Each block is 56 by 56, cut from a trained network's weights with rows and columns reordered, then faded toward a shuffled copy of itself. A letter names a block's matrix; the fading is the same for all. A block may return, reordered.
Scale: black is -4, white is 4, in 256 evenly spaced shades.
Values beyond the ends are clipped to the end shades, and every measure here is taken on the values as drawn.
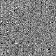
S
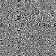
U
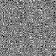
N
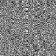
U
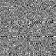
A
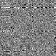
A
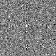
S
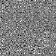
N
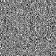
U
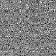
N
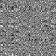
U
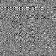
A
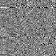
A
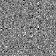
S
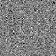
S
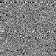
A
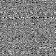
A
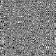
N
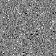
S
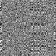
U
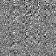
N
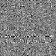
A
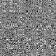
N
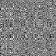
U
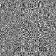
U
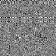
A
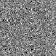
S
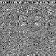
A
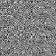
N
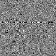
A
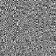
U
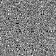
S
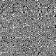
N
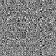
N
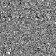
S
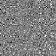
N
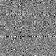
A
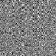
U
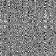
N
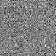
U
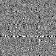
A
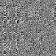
N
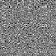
N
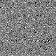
S
